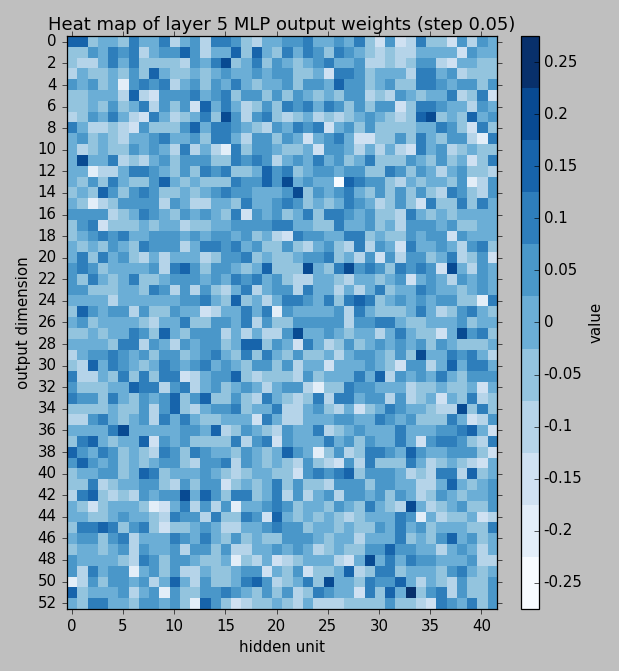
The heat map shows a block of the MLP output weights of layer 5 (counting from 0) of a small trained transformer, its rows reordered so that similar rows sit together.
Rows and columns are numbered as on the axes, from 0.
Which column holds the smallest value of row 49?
6
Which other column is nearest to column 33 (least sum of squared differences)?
29
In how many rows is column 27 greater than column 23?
20
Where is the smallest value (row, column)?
13, 26
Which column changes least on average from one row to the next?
35
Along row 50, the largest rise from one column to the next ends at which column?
25
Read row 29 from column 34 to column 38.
0.2 0 0 0.1 0.05
